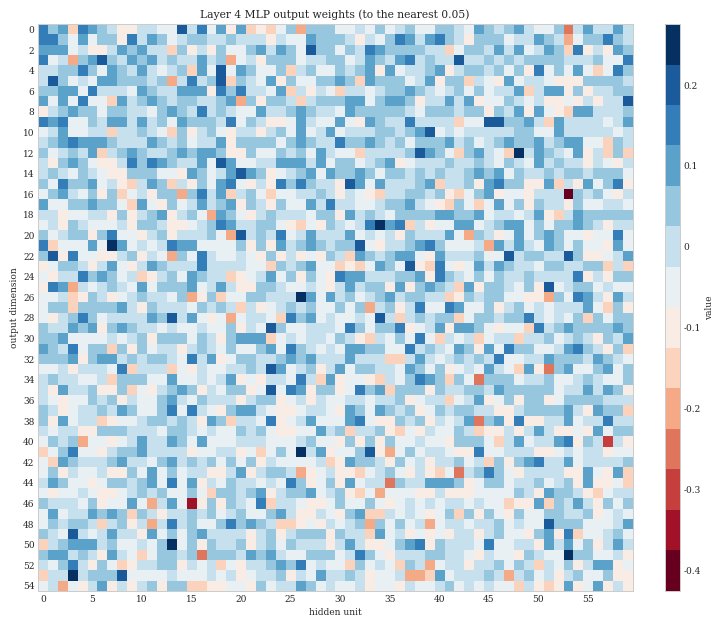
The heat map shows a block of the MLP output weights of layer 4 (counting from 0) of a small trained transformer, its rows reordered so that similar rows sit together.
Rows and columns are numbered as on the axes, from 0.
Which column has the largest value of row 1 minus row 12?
57
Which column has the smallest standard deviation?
12
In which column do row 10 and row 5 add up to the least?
13
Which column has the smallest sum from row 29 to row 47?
35
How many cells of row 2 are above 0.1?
3
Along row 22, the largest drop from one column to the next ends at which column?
2
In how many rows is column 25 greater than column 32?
20
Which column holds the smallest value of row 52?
39
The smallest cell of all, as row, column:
16, 53
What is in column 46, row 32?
0.15
